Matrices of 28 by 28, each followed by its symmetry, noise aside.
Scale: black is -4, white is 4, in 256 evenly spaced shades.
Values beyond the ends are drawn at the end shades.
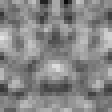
mirrored left to right.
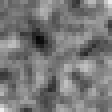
symmetric.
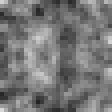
mirrored top to bottom.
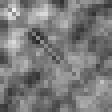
symmetric.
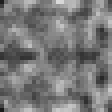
mirrored top to bottom.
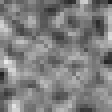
no symmetry.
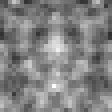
mirrored left to right.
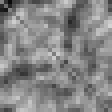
symmetric.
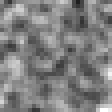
no symmetry.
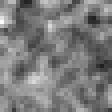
no symmetry.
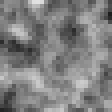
no symmetry.
